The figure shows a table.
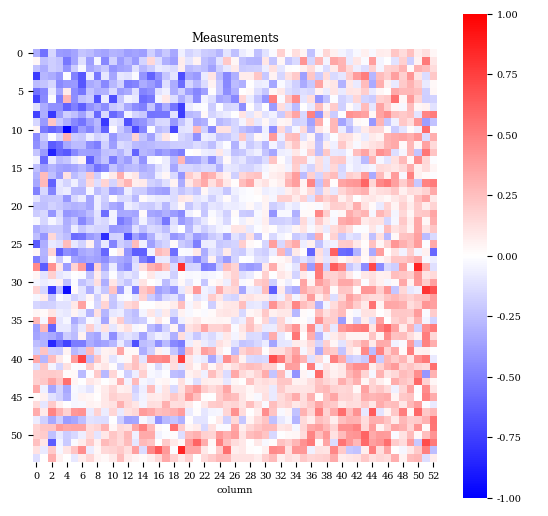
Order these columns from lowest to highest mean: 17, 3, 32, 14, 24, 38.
3, 14, 17, 24, 32, 38
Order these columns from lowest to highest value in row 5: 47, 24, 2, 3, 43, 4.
3, 24, 2, 4, 43, 47
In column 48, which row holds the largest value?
47
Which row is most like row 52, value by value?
40
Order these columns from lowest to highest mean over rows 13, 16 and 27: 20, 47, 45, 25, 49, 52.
25, 20, 52, 47, 45, 49
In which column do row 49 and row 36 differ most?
2
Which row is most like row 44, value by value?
45
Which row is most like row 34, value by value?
29
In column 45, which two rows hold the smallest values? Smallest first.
28, 40
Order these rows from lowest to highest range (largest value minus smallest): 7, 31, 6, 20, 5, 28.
20, 5, 7, 6, 28, 31
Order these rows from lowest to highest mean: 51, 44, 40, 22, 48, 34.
22, 48, 34, 44, 40, 51
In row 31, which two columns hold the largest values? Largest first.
51, 52
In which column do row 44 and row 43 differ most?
4
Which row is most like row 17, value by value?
36
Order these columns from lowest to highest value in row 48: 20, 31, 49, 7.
31, 7, 20, 49
